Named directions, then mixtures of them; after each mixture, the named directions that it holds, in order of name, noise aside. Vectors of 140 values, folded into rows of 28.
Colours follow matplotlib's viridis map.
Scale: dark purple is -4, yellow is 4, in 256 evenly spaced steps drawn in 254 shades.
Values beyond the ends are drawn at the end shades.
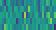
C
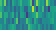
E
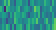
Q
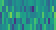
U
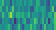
U.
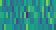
C, E.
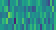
C, Q, U.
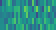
E, Q, U.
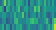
C, Q.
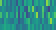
C, E.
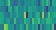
C, Q.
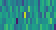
C.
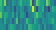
E.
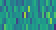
C.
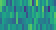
E, U.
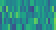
Q, U.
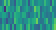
Q.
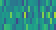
C, U.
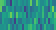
E, U.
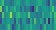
U.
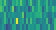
C, E.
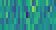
C, E, Q.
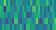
E, Q.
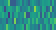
C, Q.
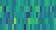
Q.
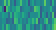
Q.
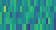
Q, U.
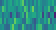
C, U.
